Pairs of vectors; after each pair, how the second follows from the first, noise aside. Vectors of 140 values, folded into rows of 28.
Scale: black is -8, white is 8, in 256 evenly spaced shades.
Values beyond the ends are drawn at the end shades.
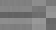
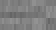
shrunk.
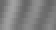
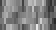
wrapped around, negated, scaled up.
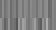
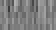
reversed, negated.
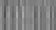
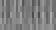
reversed, negated.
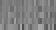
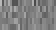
reversed, negated.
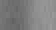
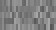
sign-scrambled.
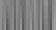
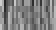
reversed, scaled up.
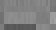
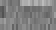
reversed, negated.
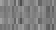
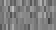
wrapped around, negated.
